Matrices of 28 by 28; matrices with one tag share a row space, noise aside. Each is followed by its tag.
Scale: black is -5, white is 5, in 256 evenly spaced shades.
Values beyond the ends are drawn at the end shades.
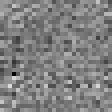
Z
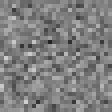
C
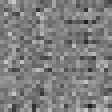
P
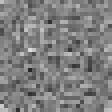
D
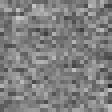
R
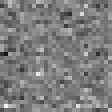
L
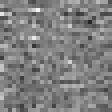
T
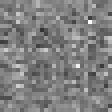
R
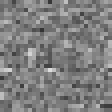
D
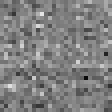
P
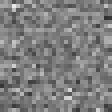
Z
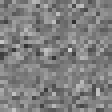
C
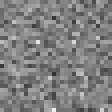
C
